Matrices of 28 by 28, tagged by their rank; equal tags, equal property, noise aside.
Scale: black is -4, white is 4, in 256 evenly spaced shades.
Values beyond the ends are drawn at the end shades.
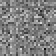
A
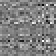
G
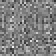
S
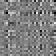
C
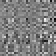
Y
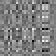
C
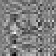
Y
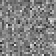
A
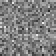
A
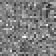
A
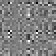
Y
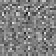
S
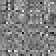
G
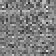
A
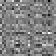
Y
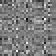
G
